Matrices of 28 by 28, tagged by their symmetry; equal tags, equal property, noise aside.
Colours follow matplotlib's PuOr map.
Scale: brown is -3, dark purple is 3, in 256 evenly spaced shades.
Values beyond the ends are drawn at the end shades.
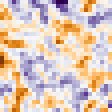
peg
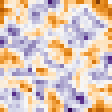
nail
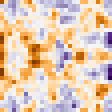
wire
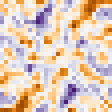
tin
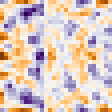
wire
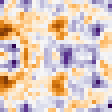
wire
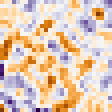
nail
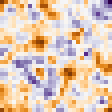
nail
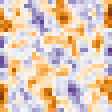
tin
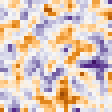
peg
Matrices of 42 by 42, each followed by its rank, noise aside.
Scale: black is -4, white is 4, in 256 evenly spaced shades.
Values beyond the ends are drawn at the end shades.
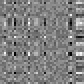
one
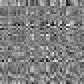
three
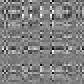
two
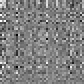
two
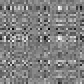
two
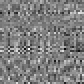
four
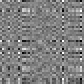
one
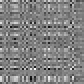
one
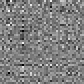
five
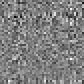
four
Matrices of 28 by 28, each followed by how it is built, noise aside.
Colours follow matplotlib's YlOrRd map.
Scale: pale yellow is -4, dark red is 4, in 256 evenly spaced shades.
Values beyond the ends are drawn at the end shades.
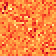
block diagonal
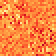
block diagonal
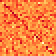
diagonal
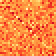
diagonal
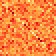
diagonal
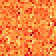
uneven columns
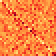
diagonal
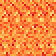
repeating columns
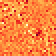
block diagonal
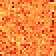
uneven columns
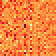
uneven columns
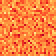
repeating columns
